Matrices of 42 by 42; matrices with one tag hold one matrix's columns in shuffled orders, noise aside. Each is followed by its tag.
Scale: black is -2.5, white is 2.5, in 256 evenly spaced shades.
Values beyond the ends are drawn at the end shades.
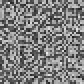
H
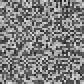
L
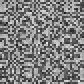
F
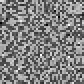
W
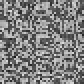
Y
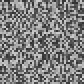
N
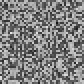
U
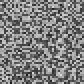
F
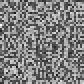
U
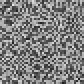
L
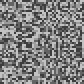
U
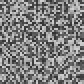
W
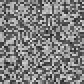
W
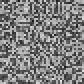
W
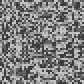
U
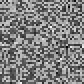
F
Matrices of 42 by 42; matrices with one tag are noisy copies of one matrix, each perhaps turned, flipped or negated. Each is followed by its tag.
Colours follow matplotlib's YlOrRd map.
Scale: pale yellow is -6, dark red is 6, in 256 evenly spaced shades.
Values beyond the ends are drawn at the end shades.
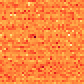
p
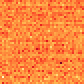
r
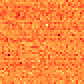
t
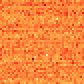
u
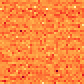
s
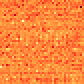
r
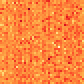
t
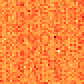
u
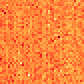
t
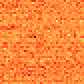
p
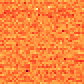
s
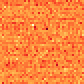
u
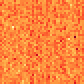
s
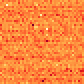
u
